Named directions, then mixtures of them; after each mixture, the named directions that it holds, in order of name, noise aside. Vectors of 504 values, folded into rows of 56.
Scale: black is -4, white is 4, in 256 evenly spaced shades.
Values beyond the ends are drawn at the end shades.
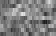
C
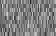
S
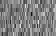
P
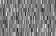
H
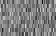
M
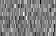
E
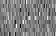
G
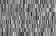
M, P.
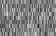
S.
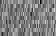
E, P.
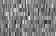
C, G, H.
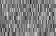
S.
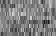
C, H, M.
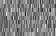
E, H, S.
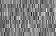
P, S.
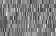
H, S.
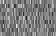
E, G, H.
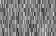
H, S.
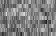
C, H, P.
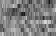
C.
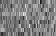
C, E, P.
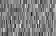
P.
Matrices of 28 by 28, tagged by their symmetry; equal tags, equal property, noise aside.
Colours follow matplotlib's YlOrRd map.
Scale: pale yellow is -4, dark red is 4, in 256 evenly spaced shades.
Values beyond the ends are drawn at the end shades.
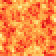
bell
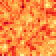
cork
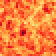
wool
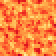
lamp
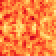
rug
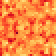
rug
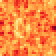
rug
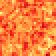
cork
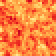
lamp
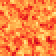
lamp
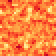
bell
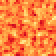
lamp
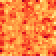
rug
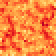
bell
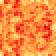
rug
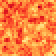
cork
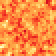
wool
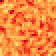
cork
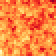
lamp
